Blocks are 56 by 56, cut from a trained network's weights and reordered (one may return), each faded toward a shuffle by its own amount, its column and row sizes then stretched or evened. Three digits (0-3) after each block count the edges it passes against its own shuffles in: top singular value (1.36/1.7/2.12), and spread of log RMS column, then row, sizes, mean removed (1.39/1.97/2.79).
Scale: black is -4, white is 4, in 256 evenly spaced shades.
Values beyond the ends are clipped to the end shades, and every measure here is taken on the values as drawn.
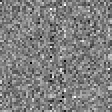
2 2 0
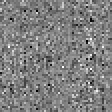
0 2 0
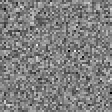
0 1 1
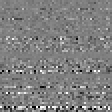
2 0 3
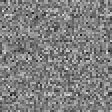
1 0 2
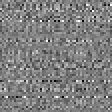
3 0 3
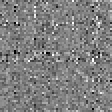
1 2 2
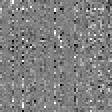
1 3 1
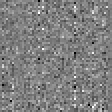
0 2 1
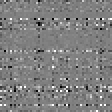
1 2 3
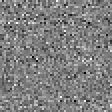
1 0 2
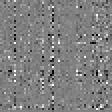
1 3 2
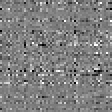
2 2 3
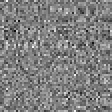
3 1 2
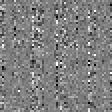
0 3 1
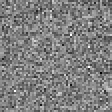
1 1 0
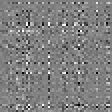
3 3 3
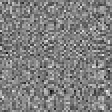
3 1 1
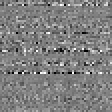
1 1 3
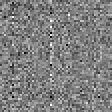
2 2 0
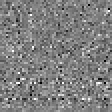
1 1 2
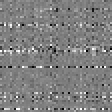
2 2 3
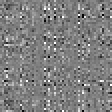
2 3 2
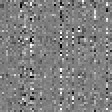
1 3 2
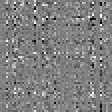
2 3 2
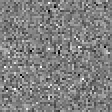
0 1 1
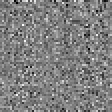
1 2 1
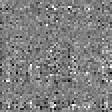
1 2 2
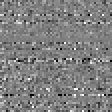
0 0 3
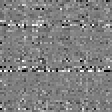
2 1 3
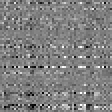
3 1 3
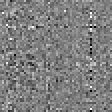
2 2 1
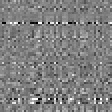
3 1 3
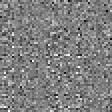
2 2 1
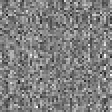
2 2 0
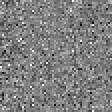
0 2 0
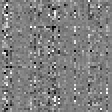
0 3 2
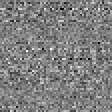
0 0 3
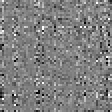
0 3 2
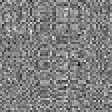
3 1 1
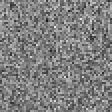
0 1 0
